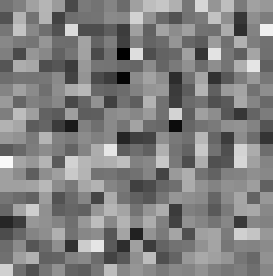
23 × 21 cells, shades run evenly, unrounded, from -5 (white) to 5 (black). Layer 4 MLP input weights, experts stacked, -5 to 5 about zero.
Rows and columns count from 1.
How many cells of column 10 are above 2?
6
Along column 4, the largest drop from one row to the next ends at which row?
12
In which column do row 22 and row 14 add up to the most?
5
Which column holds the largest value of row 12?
10
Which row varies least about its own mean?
4
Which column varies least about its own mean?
15
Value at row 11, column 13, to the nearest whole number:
1
